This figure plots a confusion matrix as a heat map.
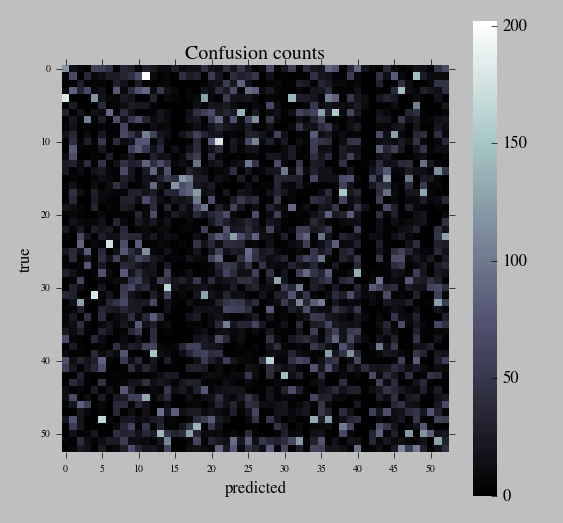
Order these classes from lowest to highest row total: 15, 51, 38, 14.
38, 14, 15, 51
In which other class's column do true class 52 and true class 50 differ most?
13
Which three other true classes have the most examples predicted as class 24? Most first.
6, 2, 23
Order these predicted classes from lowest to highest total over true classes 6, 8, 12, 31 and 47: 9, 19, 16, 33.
16, 9, 33, 19
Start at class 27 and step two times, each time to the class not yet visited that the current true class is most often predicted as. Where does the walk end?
46
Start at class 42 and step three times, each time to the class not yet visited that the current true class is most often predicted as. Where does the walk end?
51
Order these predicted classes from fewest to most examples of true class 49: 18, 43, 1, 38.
1, 43, 38, 18
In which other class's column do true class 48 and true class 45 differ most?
5
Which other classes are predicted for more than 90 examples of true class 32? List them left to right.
2, 35, 51
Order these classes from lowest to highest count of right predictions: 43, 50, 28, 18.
28, 43, 50, 18
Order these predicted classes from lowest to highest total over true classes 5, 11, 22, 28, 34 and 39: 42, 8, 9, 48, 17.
42, 17, 9, 8, 48
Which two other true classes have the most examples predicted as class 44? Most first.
15, 17
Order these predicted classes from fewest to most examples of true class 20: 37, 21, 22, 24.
24, 37, 21, 22
